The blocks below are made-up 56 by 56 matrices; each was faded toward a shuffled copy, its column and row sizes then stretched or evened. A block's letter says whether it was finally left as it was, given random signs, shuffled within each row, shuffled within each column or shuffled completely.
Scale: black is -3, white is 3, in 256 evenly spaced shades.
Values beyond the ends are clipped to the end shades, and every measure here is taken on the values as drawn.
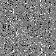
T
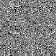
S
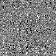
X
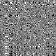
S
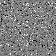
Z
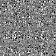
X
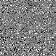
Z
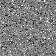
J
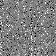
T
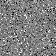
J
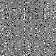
S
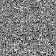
X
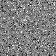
J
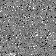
Z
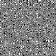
S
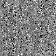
T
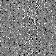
T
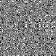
S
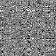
S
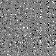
X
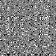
S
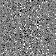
T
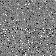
Z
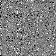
T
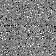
Z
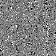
T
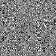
X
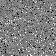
J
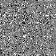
X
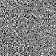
S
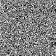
Z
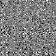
X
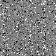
T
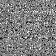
Z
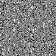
T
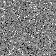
J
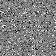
Z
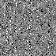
T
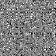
S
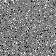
J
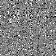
X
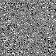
X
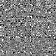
S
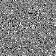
Z
